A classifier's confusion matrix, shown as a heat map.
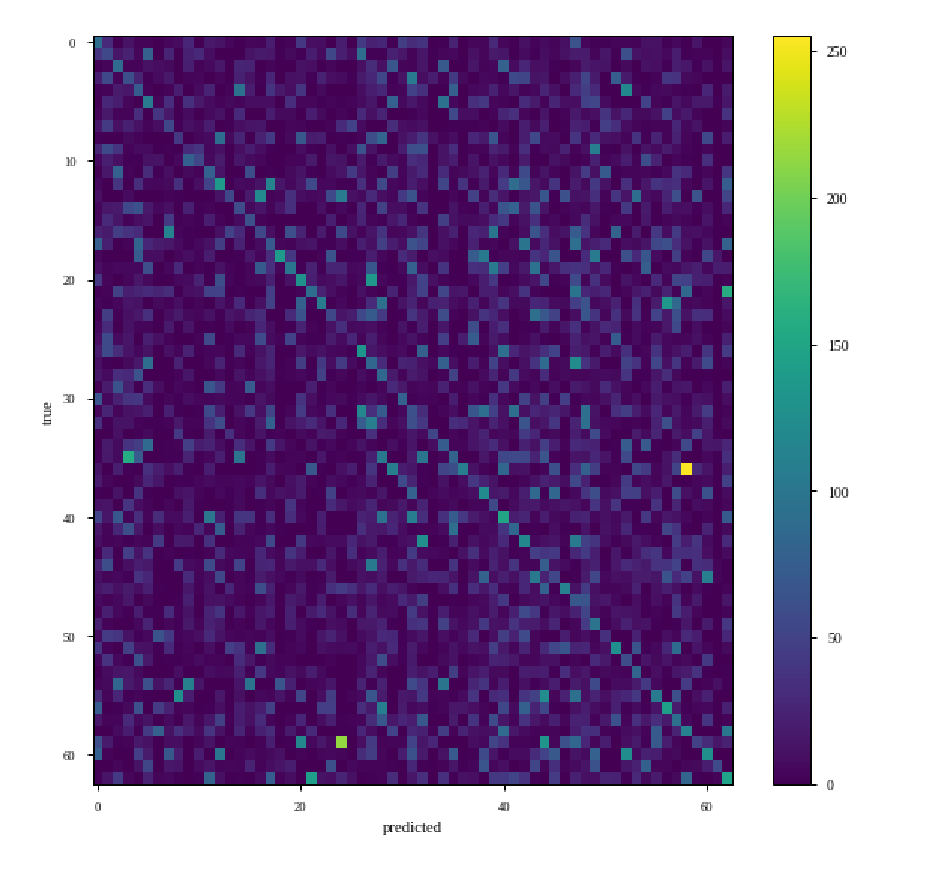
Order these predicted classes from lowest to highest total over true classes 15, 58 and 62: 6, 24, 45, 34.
24, 45, 6, 34
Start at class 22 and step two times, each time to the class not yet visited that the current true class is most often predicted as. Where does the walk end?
28
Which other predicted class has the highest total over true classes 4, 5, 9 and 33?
49
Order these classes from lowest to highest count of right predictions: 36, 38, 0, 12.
0, 36, 38, 12
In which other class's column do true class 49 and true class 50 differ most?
6
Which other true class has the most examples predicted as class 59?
13
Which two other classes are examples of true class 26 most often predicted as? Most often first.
40, 32
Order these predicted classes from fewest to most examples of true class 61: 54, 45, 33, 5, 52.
33, 52, 45, 5, 54
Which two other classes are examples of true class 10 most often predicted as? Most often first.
9, 54
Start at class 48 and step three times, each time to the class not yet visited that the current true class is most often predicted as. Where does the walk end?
27
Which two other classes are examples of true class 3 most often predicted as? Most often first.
31, 51
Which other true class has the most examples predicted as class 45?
38
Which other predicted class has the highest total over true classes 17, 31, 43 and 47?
48
